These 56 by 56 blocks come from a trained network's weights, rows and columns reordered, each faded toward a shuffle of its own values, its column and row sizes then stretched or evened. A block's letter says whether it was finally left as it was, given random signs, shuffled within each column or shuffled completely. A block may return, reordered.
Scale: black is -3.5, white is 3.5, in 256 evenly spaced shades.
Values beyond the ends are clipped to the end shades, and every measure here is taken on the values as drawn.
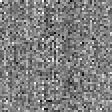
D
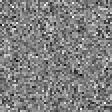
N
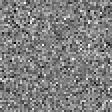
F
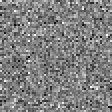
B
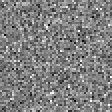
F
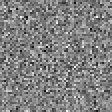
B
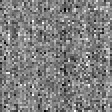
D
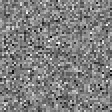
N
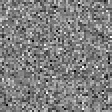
N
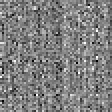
D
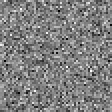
F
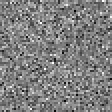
F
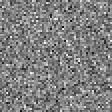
F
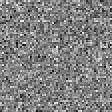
B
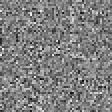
B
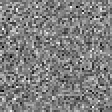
D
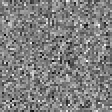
B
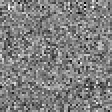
B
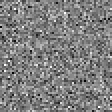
F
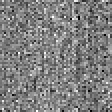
D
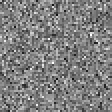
N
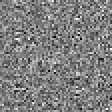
D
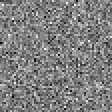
F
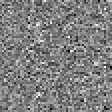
D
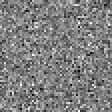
N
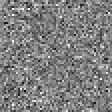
N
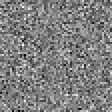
N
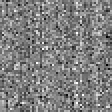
D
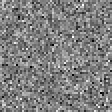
F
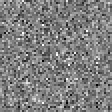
B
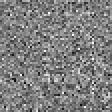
D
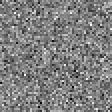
F
